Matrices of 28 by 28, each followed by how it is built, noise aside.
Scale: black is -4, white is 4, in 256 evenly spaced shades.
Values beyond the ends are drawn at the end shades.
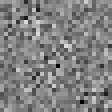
block diagonal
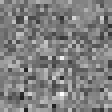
low rank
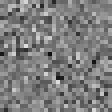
block diagonal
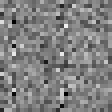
uneven columns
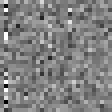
uneven columns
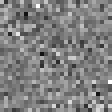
block diagonal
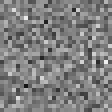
noise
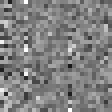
uneven columns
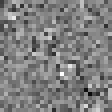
block diagonal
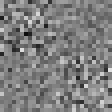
block diagonal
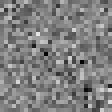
block diagonal
